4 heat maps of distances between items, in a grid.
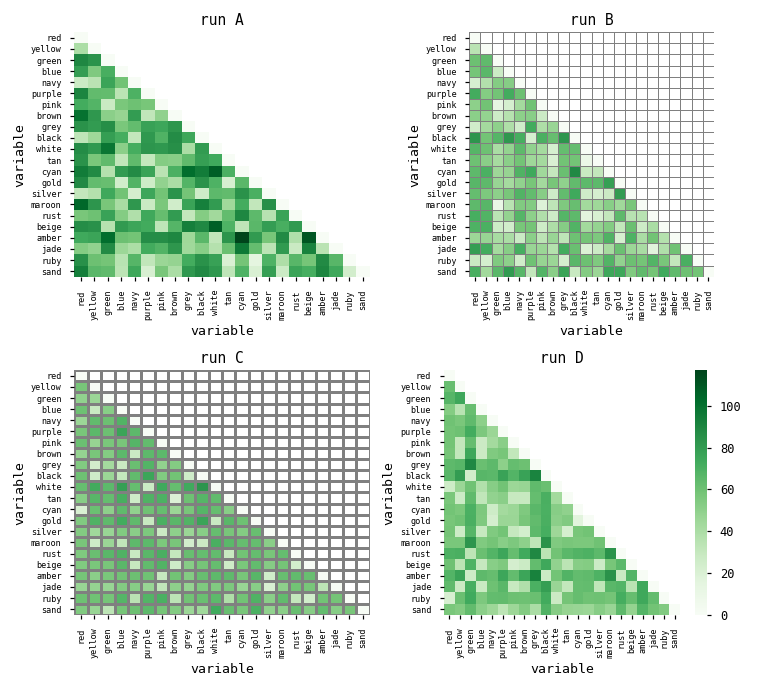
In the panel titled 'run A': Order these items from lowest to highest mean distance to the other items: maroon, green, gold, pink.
gold, pink, maroon, green
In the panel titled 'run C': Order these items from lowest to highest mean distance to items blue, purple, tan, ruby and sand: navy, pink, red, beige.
beige, navy, red, pink
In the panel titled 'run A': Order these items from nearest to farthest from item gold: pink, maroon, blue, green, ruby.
ruby, blue, maroon, pink, green
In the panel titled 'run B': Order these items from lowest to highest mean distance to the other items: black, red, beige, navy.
beige, navy, red, black
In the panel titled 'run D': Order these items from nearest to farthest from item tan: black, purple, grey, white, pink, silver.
silver, pink, white, purple, grey, black
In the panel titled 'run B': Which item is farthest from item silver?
gold
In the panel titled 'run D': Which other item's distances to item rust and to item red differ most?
ruby
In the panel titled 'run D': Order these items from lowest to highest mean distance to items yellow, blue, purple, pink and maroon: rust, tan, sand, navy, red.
tan, sand, navy, red, rust
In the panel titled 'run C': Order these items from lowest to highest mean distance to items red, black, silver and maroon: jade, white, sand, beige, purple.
jade, sand, beige, purple, white
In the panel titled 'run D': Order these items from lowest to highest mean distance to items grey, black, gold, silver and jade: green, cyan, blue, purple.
blue, cyan, purple, green
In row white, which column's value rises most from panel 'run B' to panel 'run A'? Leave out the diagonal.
cyan
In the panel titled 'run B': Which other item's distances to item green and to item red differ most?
maroon
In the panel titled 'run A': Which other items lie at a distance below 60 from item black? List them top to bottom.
red, yellow, navy, silver, rust, jade
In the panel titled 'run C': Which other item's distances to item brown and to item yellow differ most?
tan
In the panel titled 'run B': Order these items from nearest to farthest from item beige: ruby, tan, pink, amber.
pink, amber, tan, ruby
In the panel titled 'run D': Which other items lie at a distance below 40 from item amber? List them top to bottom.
green, black, rust
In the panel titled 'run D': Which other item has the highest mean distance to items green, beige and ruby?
grey
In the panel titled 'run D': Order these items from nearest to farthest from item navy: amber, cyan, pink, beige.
cyan, pink, beige, amber
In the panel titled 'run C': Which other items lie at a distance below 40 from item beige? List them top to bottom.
navy, brown, tan, rust, ruby
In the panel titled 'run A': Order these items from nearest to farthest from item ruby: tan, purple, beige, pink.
tan, purple, pink, beige
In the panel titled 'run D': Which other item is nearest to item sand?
purple
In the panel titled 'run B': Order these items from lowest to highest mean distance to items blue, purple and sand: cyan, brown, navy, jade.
brown, jade, navy, cyan
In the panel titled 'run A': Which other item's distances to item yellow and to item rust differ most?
grey
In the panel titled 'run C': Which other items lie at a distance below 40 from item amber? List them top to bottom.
pink, silver, jade
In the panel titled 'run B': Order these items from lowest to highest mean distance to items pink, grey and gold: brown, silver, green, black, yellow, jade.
green, brown, yellow, jade, silver, black
